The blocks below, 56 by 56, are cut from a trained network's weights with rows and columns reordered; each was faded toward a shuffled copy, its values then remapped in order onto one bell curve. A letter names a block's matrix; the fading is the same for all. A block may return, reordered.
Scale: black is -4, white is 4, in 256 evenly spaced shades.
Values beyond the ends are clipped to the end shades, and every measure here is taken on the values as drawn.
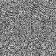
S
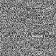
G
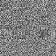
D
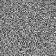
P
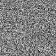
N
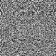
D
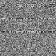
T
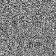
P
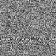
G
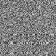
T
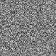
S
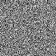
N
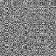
D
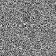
P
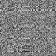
T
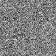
N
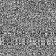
T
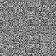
D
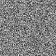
N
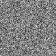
P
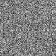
P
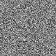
P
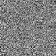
D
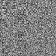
P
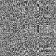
D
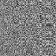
D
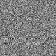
T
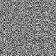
D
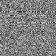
T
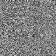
N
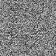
N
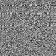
T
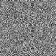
S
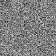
S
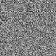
T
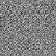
D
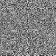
G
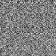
T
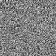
P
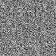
N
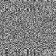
D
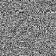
T
